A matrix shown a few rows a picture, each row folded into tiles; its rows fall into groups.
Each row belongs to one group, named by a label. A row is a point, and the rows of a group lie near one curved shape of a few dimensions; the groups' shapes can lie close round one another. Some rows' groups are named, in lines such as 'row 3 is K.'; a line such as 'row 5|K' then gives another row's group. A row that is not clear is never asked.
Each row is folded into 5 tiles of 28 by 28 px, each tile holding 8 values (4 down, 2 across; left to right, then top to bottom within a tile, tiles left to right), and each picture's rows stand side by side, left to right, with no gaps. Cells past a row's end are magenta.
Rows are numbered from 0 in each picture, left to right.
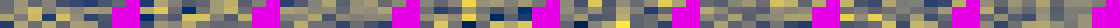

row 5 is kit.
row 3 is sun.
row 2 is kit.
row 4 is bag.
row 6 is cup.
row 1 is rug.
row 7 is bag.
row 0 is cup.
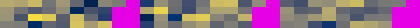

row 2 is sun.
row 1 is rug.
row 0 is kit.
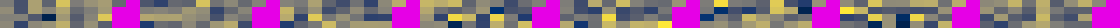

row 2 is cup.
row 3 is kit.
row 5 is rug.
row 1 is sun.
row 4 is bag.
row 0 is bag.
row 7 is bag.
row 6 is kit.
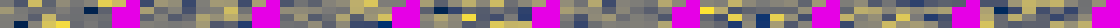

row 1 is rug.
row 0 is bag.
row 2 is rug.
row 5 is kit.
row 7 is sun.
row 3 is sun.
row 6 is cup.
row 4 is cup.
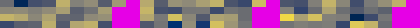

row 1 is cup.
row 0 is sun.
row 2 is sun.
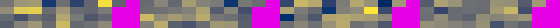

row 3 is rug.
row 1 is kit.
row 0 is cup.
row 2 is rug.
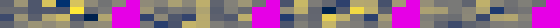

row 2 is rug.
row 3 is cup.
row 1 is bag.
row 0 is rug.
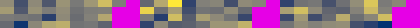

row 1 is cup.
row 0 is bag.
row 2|rug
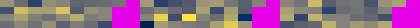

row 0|cup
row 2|cup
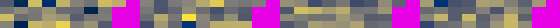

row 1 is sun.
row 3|sun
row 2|cup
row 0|bag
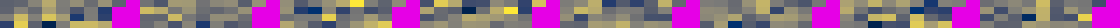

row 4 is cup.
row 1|kit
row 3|rug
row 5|cup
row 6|kit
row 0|sun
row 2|sun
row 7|bag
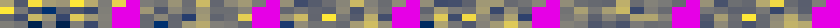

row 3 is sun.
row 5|sun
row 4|cup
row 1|bag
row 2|sun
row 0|kit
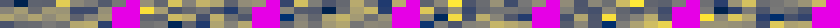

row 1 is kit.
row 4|sun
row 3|cup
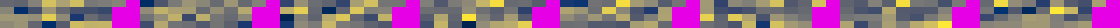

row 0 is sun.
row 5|cup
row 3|sun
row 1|kit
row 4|sun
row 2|rug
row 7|rug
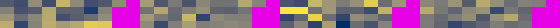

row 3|cup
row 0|bag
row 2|kit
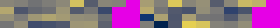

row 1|bag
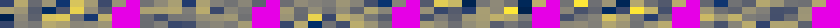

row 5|sun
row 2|cup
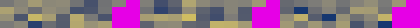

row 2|rug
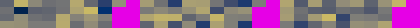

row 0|rug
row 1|cup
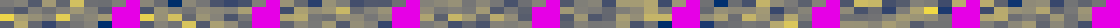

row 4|rug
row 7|cup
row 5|sun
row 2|cup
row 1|cup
